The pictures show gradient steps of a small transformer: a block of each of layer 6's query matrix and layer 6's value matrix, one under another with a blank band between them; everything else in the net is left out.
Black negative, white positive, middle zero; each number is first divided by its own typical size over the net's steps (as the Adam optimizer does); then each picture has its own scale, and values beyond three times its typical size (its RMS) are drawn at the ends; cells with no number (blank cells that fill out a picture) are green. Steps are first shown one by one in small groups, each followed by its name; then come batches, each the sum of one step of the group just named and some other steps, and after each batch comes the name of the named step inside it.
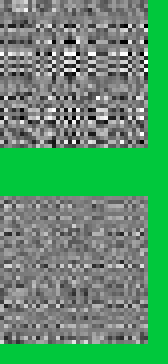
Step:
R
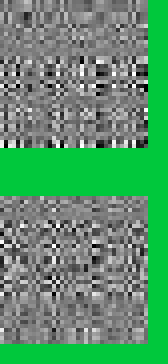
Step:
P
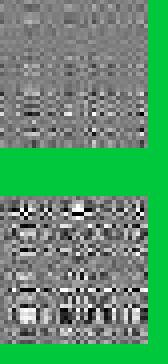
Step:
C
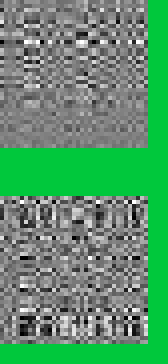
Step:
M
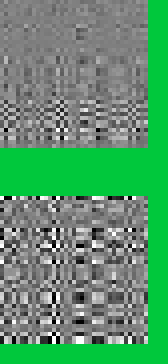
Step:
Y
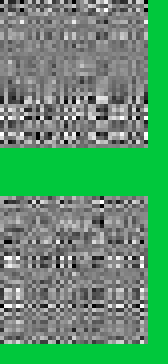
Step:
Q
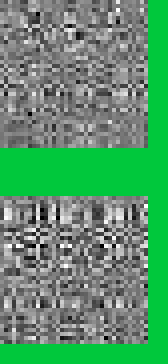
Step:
M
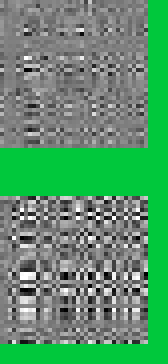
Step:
C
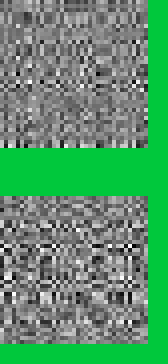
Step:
P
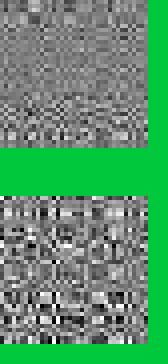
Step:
Y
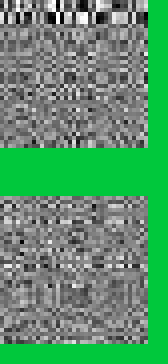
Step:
R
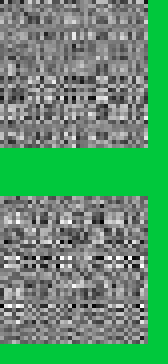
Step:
Q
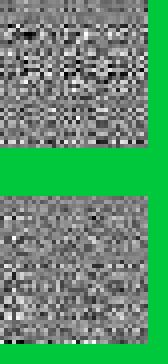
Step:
R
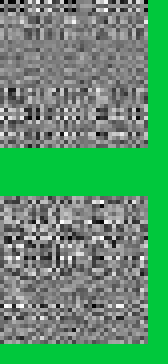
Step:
Q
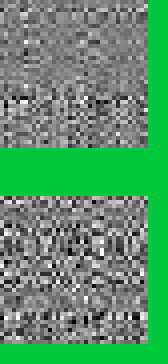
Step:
M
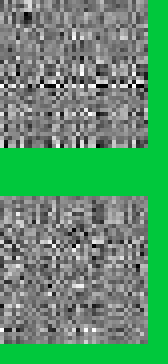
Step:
P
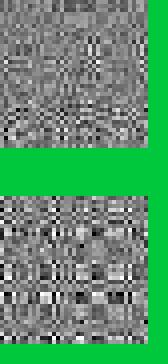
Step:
Y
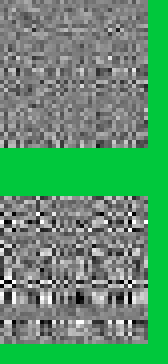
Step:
P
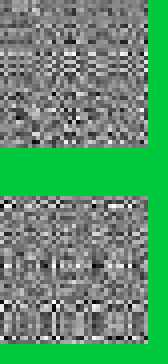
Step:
R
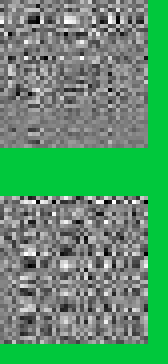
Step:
M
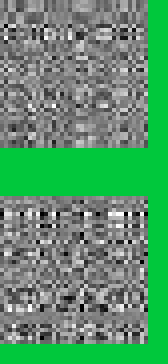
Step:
M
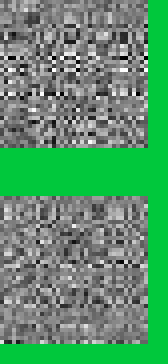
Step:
R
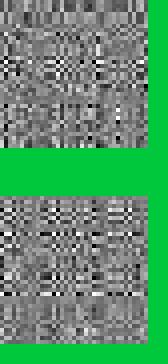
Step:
P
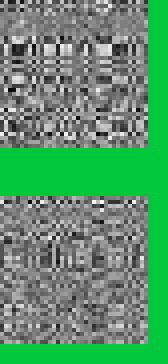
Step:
Q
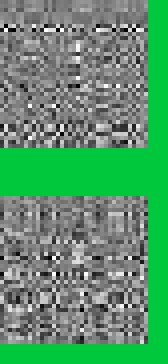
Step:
M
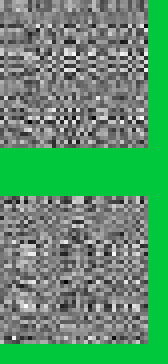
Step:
R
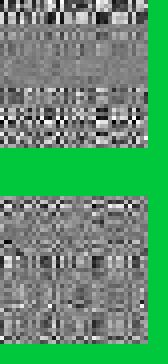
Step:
Q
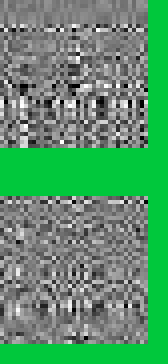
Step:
C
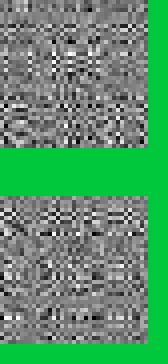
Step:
R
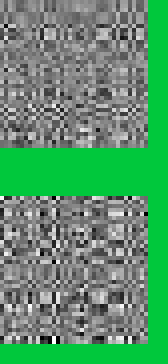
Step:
Y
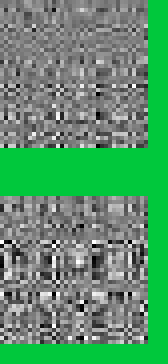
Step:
P
